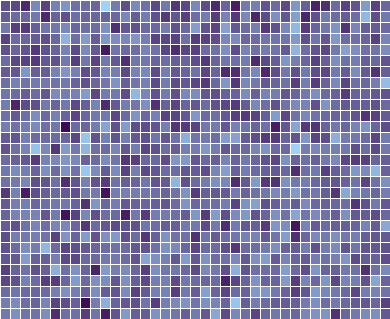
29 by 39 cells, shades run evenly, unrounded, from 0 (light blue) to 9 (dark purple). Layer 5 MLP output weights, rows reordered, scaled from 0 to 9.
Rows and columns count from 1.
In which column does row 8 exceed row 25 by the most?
24
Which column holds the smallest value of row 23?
5
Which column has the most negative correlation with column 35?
1
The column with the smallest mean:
29
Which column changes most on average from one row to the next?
11
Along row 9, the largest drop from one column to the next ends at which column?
14
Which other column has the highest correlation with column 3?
22
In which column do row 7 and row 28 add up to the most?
9
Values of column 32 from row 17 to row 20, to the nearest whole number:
5 4 5 3
